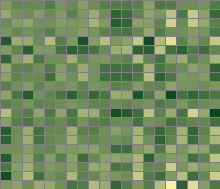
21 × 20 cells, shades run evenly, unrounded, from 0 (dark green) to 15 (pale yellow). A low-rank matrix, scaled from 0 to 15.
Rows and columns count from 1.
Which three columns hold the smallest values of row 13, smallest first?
20, 11, 12
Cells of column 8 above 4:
18
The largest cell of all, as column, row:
16, 21
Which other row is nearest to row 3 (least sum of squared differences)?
17
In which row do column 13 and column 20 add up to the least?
13
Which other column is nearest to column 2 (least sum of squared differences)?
10
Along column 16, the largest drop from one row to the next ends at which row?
6
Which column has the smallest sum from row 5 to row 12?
8
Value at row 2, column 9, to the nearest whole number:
9
